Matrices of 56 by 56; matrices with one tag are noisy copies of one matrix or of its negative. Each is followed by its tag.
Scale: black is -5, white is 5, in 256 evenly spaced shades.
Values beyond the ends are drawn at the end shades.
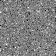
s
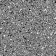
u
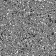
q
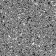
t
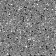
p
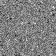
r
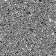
q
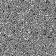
u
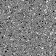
u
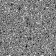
p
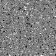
p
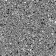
q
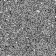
s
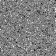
s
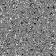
r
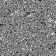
q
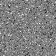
u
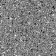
r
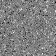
u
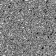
u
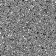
u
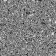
q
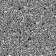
p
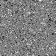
q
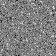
r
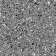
t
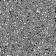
s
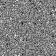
r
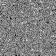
r
